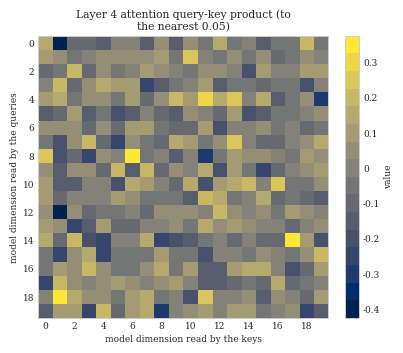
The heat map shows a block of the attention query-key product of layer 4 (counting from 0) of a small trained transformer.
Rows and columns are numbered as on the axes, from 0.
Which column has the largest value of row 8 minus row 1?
6
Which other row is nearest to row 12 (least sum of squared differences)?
0
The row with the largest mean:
4
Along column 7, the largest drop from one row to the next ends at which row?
3
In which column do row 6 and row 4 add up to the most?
11
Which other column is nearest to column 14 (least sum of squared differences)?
16
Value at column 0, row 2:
-0.1
